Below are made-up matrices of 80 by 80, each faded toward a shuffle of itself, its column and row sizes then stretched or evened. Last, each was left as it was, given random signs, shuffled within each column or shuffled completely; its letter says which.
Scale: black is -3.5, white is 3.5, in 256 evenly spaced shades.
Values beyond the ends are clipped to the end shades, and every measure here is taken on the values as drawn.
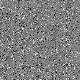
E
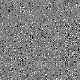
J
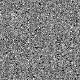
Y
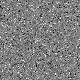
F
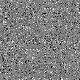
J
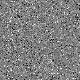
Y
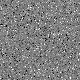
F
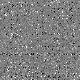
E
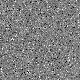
F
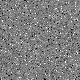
F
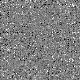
E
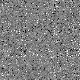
E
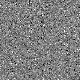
Y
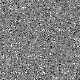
E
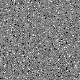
Y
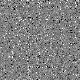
E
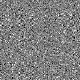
J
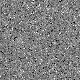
F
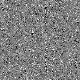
Y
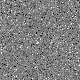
F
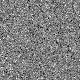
F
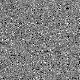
E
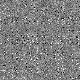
E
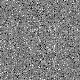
Y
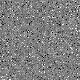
J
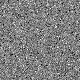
F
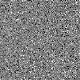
J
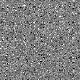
J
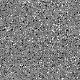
E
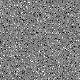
J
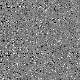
E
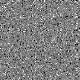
J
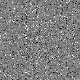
Y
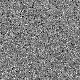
F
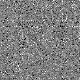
E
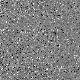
E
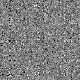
J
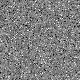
F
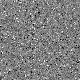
F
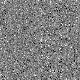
Y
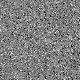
Y
